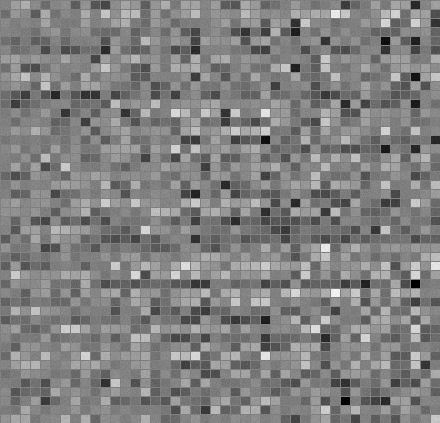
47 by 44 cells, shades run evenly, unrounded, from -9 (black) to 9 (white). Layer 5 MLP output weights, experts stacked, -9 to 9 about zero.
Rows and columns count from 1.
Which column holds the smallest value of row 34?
42
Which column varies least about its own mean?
1
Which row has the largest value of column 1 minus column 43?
41
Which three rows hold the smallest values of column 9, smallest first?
11, 14, 25
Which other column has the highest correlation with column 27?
24
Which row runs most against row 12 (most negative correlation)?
35
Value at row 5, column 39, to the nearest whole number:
-8
